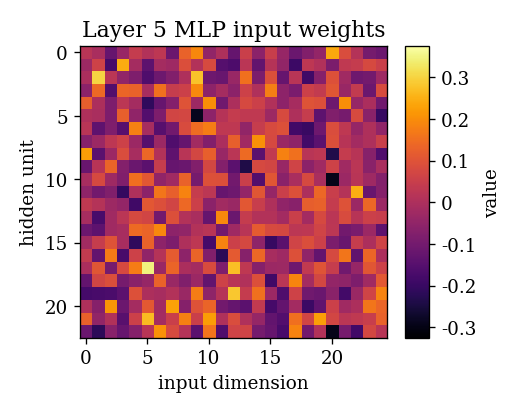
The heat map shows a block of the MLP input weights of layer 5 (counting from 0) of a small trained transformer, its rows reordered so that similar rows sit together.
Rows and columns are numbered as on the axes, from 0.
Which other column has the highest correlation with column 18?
19
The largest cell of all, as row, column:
17, 5
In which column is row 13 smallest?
1
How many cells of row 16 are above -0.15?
23
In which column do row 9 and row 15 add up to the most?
2
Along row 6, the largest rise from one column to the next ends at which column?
4
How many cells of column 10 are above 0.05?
10
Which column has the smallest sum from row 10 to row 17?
3
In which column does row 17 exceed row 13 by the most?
12
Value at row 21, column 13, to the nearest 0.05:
0
